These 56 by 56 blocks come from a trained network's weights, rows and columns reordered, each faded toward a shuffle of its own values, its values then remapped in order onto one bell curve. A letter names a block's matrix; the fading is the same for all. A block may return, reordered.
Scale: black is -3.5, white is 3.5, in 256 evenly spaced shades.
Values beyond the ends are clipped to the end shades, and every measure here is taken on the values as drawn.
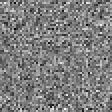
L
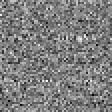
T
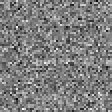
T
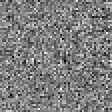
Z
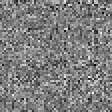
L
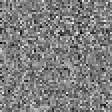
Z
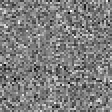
Z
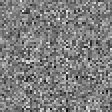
L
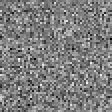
Z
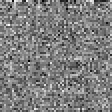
T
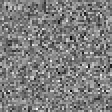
T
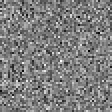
Z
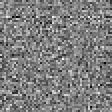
T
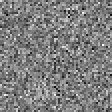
Z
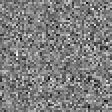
L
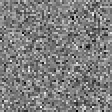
Z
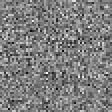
L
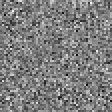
Z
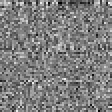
T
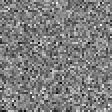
T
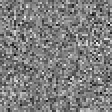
Z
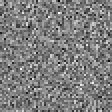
Z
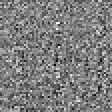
Z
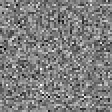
T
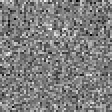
L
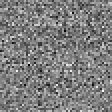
T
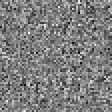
Z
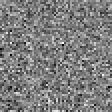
Z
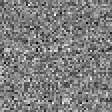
T
